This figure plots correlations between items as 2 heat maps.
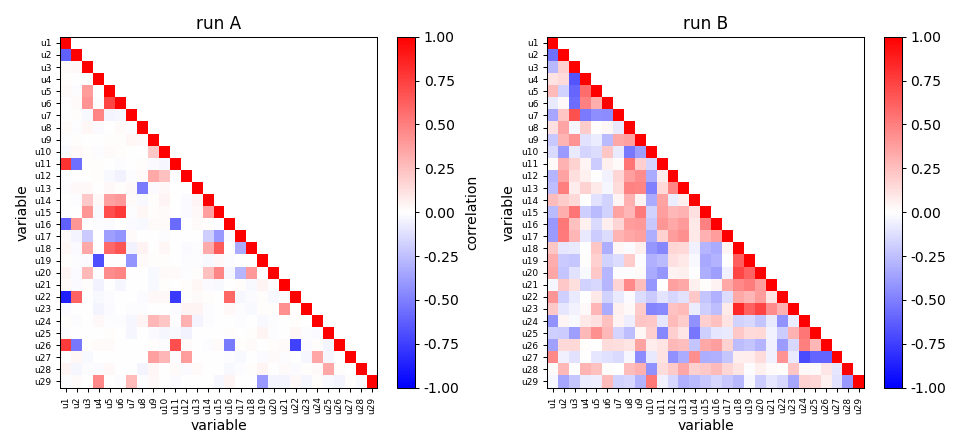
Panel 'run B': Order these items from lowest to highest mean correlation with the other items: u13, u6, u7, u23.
u6, u7, u23, u13
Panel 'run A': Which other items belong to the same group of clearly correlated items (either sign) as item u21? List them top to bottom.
u23
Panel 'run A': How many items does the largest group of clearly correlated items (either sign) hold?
8
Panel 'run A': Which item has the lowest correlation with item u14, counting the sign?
u17
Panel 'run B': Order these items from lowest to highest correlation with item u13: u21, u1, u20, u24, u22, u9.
u1, u22, u20, u24, u21, u9
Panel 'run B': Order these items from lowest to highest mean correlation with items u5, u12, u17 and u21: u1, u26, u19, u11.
u1, u11, u26, u19
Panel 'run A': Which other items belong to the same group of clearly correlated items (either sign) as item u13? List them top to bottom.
u8
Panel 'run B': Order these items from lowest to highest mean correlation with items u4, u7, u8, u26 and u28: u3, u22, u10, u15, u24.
u10, u22, u3, u24, u15
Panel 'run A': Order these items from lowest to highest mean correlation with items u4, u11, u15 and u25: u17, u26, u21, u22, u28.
u22, u17, u21, u28, u26
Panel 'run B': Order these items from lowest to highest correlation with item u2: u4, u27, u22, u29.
u29, u22, u27, u4
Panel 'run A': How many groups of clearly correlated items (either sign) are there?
7
